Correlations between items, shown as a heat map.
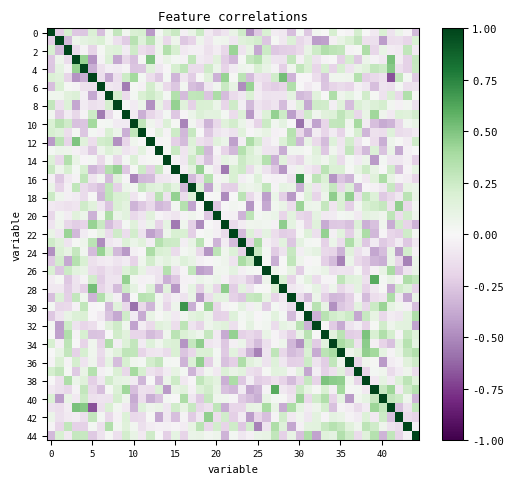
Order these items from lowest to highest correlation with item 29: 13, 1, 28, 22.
22, 28, 13, 1
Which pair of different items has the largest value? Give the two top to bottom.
16, 30
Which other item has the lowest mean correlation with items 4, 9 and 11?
6
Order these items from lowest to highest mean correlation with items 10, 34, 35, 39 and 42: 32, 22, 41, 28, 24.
24, 32, 41, 22, 28
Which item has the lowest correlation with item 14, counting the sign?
39
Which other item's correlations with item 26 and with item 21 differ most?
41
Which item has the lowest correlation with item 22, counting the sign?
12
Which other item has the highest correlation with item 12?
3
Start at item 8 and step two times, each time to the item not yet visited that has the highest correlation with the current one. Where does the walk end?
18
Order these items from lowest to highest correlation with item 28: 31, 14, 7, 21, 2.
2, 7, 31, 14, 21
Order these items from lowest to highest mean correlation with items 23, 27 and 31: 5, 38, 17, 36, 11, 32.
32, 11, 38, 17, 5, 36
